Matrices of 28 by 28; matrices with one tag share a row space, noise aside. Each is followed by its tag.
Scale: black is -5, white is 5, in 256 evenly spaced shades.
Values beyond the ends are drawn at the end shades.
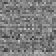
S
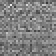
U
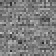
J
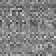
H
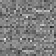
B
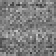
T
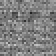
J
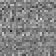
H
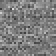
J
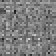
U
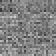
J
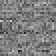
J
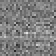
B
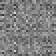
U
